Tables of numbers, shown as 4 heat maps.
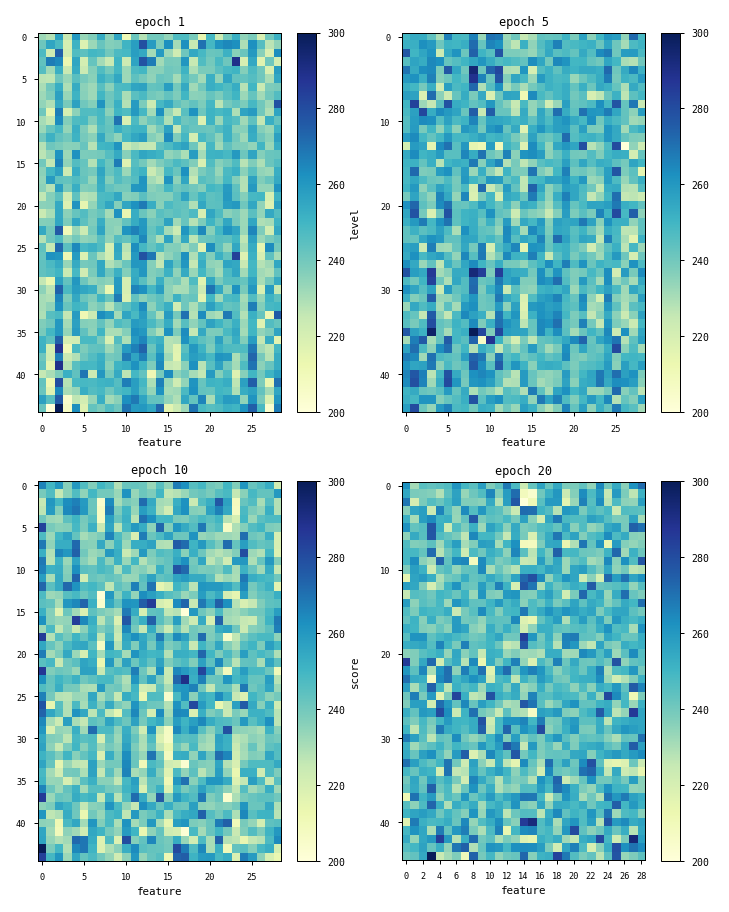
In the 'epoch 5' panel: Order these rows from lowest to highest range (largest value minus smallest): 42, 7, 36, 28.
42, 7, 28, 36
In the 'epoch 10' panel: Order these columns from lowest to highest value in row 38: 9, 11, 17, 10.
11, 10, 17, 9
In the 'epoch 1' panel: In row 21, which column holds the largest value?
9
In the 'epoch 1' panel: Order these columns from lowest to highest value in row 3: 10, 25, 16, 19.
10, 16, 19, 25
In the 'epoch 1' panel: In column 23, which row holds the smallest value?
40
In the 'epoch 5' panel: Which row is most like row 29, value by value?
34
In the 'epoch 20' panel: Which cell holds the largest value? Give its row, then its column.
44, 3
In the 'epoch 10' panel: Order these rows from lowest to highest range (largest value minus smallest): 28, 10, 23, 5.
28, 10, 23, 5
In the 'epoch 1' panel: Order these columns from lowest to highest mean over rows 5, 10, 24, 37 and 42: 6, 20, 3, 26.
3, 26, 6, 20
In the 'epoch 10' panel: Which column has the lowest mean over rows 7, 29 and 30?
15
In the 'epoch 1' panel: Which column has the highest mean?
2
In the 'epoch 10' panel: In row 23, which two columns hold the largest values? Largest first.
17, 16
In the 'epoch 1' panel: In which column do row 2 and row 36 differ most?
28
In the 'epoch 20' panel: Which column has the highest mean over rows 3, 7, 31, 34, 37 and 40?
15
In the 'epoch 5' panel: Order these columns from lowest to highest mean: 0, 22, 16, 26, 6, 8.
26, 22, 6, 16, 0, 8
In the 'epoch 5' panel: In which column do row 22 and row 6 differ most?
4
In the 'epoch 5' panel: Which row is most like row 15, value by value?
6
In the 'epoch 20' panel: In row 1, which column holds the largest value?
13
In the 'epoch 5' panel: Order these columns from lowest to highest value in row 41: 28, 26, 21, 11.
28, 11, 21, 26
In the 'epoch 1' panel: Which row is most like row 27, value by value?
35
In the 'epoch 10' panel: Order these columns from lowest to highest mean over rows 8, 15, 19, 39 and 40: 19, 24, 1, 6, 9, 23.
23, 1, 9, 6, 19, 24
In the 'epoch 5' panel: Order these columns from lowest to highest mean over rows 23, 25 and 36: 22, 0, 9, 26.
26, 22, 9, 0
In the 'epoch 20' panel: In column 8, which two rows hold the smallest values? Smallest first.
9, 32
